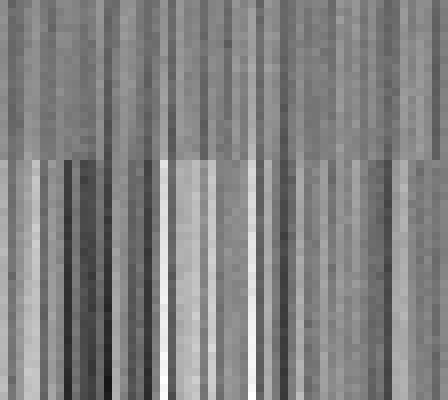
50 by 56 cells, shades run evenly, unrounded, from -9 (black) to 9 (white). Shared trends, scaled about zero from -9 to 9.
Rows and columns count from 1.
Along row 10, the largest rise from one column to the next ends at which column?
23
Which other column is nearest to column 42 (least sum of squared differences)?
20
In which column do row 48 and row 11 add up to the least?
14
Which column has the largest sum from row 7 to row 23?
32
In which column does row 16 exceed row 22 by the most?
9
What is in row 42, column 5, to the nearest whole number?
5
